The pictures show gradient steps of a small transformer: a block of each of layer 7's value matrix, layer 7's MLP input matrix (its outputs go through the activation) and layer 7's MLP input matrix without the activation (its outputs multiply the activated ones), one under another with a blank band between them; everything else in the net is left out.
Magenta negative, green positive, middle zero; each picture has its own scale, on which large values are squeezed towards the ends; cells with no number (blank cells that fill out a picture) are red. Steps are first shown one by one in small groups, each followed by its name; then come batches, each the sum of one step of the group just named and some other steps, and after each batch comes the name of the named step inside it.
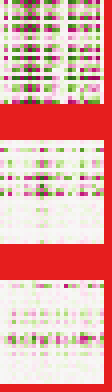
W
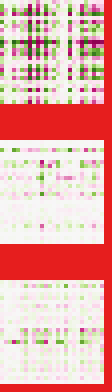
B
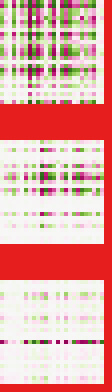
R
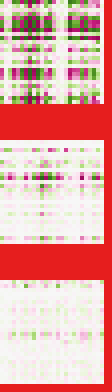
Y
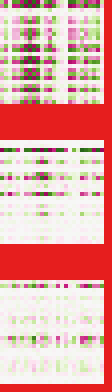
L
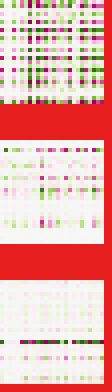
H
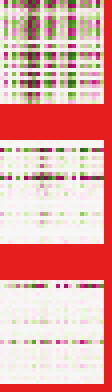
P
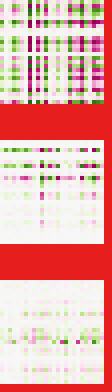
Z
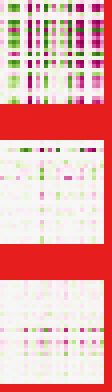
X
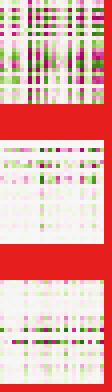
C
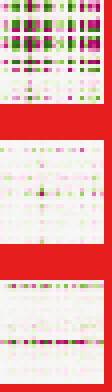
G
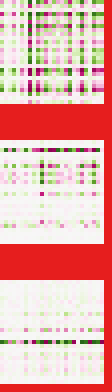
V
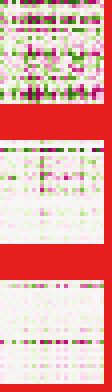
P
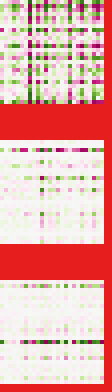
H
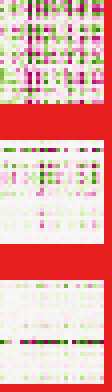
V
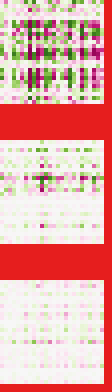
P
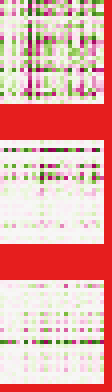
V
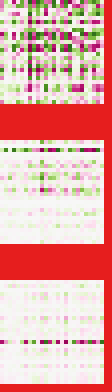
R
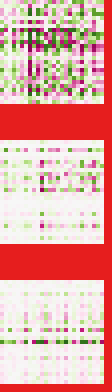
V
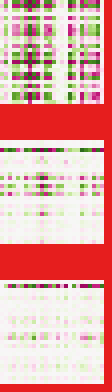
L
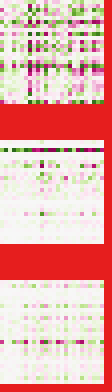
Z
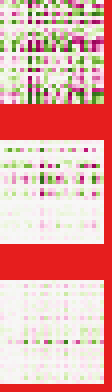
Z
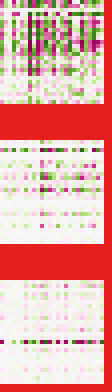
R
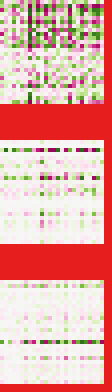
H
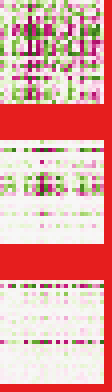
R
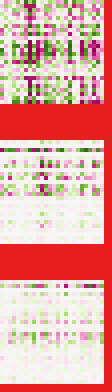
L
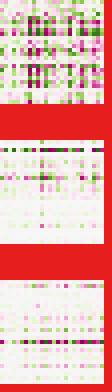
P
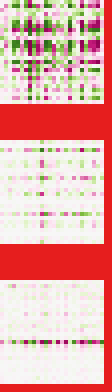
G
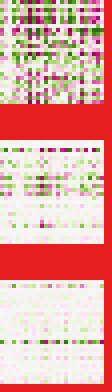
H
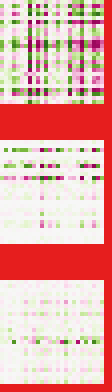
Z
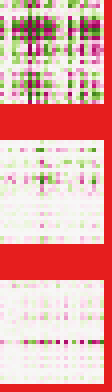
Y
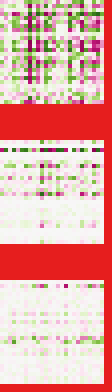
W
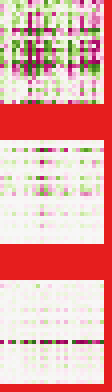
G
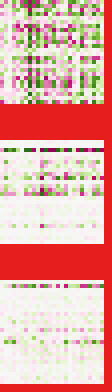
L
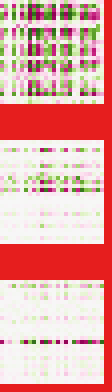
R
